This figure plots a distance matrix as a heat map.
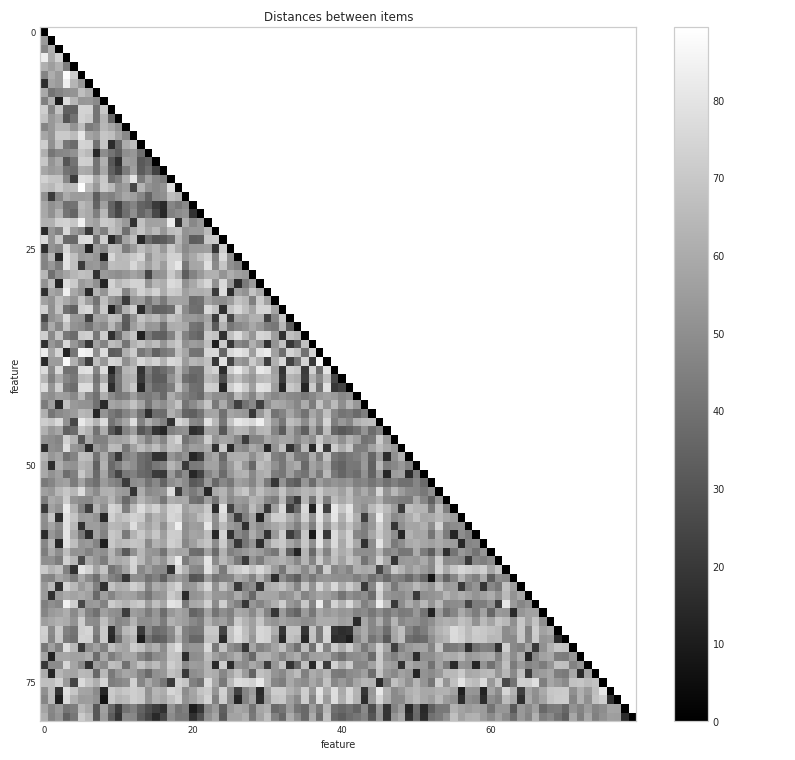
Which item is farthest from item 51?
5
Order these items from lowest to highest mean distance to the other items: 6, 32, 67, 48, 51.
51, 67, 48, 32, 6
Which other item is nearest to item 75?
45
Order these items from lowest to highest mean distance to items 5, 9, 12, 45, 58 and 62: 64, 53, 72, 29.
72, 53, 64, 29
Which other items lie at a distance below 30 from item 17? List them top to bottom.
4, 45, 62, 75
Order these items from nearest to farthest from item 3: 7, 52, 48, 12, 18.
7, 52, 18, 12, 48
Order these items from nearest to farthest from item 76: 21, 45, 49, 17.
49, 21, 17, 45
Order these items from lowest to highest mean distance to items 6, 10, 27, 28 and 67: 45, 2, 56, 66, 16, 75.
16, 66, 2, 56, 75, 45
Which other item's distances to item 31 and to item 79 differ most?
15
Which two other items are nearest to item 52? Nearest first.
63, 67
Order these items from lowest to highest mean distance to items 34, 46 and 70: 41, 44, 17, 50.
41, 44, 50, 17
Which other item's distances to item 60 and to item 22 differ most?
34
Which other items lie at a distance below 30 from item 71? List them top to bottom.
5, 27, 47, 57, 61, 66
